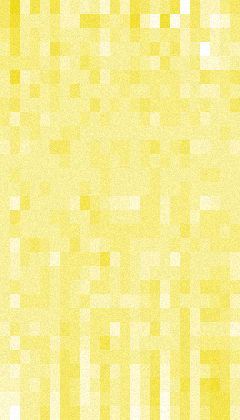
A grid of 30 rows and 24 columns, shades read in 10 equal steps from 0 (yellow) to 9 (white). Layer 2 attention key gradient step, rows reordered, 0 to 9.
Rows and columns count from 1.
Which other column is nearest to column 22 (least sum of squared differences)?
23
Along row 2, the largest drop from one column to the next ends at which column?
17
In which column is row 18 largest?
2
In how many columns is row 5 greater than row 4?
8
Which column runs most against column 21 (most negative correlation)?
9
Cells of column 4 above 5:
2
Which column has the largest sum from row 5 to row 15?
21
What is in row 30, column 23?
2
